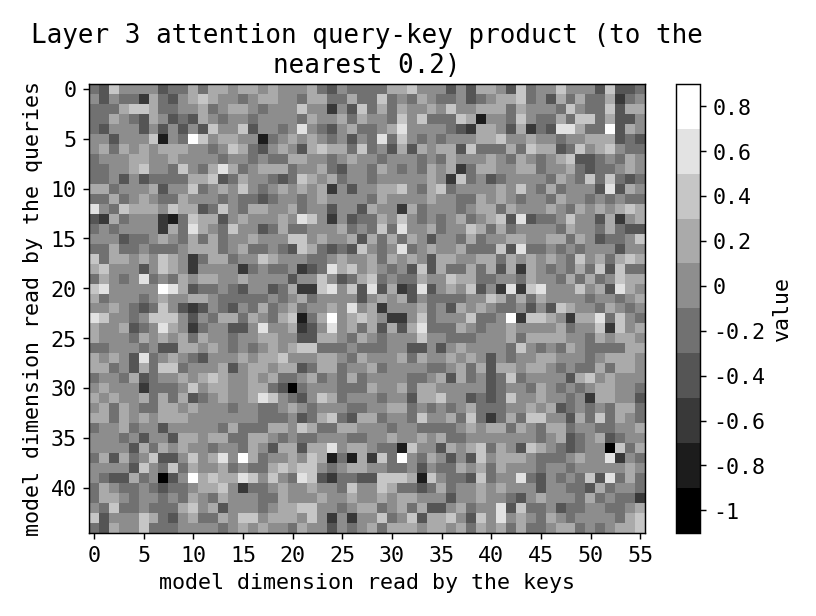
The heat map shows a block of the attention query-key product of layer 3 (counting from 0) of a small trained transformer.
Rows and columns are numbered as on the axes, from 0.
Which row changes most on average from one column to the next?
20
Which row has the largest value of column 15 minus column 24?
37
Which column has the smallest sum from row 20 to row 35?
21
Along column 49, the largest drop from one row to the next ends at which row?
7
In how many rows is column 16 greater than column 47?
18
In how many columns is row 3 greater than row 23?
19
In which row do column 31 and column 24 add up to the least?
12
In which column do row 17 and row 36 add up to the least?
52
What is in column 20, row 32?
0.2
